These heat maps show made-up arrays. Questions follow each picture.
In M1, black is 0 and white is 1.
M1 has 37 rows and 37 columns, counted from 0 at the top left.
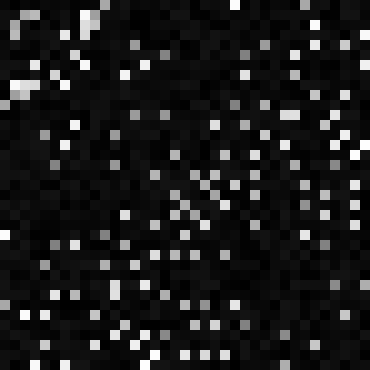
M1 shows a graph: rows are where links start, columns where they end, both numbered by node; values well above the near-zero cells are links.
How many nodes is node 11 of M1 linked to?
5
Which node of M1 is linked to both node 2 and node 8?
node 1
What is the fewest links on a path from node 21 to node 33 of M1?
5
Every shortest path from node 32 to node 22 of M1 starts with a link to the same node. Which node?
node 19
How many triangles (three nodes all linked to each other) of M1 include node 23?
3
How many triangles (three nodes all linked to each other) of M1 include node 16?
3
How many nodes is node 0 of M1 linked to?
3
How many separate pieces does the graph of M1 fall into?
2
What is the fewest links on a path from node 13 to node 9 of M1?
2
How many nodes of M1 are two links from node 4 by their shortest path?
4
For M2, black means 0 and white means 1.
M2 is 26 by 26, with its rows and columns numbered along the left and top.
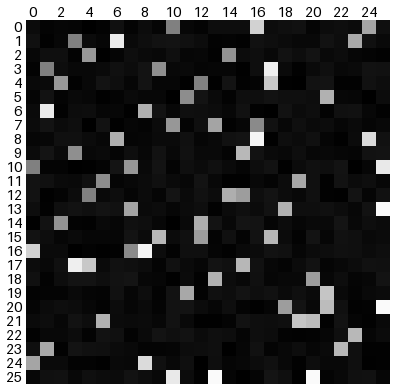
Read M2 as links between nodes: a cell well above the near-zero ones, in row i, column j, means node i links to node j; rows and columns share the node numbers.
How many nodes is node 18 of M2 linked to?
2
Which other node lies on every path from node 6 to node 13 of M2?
node 8
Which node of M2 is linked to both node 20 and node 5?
node 21
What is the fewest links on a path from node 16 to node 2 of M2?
7
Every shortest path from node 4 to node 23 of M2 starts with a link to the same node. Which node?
node 17
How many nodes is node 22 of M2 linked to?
1
